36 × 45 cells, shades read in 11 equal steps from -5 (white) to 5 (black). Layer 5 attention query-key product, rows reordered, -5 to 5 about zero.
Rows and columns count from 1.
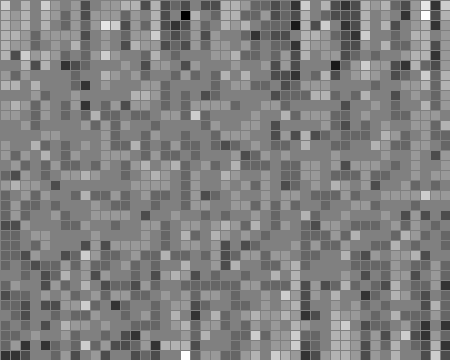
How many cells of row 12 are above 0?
14
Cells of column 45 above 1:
5
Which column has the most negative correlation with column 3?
44
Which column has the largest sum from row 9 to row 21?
19
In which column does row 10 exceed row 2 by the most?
43
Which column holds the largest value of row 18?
2
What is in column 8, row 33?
-1
